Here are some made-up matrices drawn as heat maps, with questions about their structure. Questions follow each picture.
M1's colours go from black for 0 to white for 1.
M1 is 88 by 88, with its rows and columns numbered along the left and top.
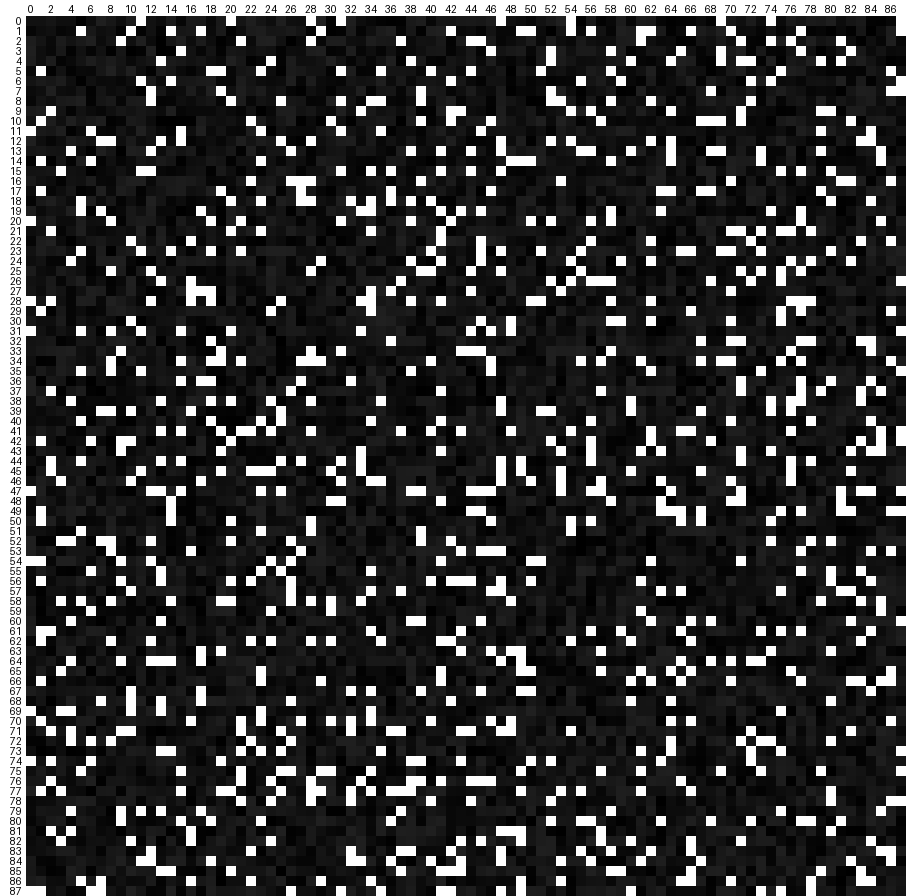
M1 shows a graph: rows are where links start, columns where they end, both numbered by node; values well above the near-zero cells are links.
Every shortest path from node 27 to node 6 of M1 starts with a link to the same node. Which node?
node 34
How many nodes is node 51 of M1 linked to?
5
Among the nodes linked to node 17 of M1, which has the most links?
node 1
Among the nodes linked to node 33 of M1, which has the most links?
node 28
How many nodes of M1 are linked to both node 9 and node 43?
3
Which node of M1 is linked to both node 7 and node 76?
node 39
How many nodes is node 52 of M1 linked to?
12
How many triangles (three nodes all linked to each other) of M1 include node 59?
0
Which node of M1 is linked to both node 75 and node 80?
node 15
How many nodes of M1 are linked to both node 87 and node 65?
2
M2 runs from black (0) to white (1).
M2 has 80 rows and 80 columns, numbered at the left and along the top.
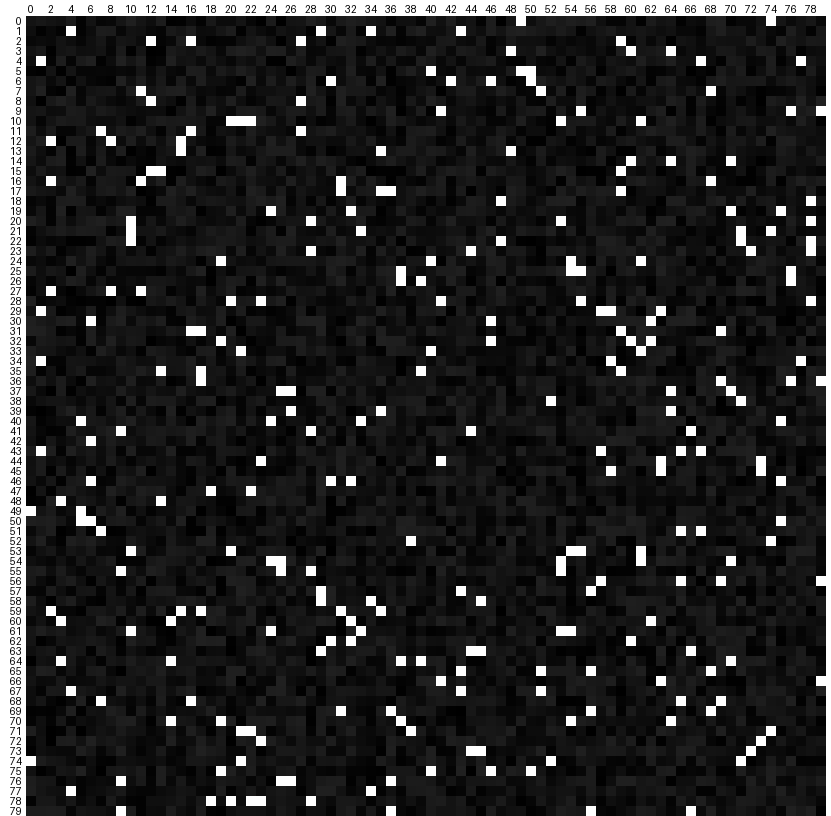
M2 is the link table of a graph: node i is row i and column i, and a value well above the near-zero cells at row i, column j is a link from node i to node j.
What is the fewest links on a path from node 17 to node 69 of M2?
2
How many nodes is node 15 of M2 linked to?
3
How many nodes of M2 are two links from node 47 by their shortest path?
3
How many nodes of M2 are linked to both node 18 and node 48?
0
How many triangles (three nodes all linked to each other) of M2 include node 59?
2
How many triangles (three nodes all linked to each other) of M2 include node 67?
0
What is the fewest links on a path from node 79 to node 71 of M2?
6
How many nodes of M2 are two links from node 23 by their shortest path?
7
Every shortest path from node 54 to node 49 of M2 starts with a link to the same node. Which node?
node 24
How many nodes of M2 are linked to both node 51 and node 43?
2
